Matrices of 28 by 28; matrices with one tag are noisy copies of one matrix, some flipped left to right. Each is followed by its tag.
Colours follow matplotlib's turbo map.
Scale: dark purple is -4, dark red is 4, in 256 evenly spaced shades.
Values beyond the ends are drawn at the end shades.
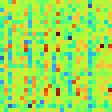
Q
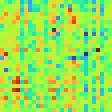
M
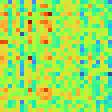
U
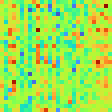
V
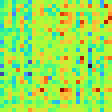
U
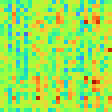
M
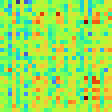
M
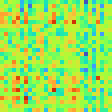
M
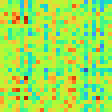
M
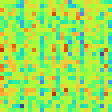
Q
